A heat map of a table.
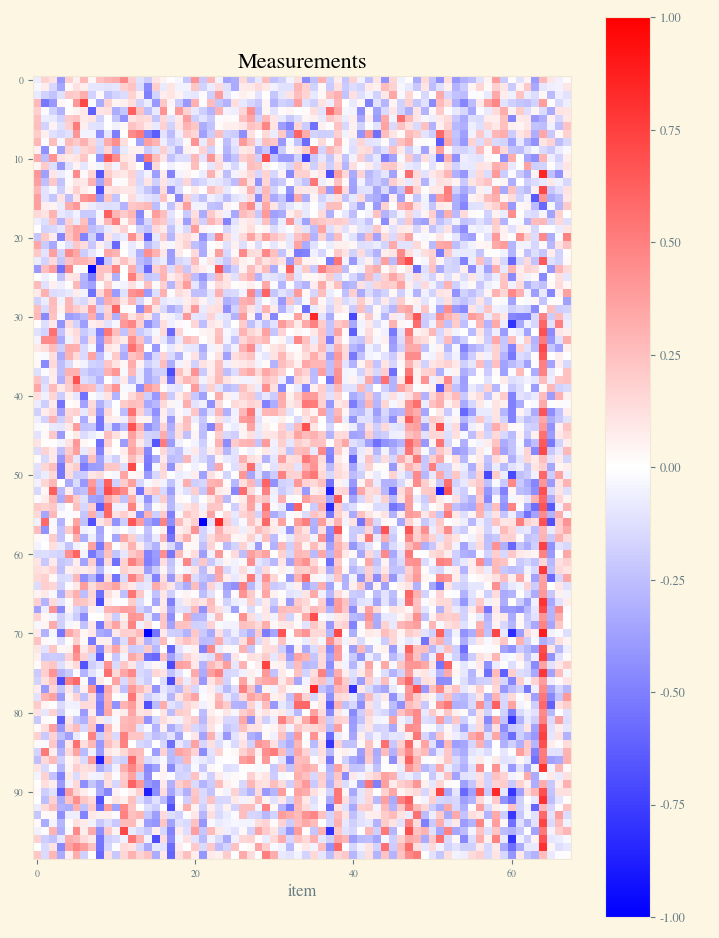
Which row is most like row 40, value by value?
68
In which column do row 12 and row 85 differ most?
1
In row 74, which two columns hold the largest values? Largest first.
29, 52
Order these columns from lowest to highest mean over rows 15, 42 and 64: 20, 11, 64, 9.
11, 20, 9, 64
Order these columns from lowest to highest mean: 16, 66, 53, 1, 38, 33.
53, 1, 66, 16, 33, 38
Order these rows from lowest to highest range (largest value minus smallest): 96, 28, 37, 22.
28, 22, 37, 96
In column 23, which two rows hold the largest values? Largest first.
56, 24
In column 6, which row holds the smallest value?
74
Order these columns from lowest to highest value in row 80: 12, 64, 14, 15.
15, 14, 12, 64
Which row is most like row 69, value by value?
80
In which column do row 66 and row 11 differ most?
64
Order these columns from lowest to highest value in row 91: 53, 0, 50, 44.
53, 0, 50, 44
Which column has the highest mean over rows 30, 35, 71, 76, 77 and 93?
35
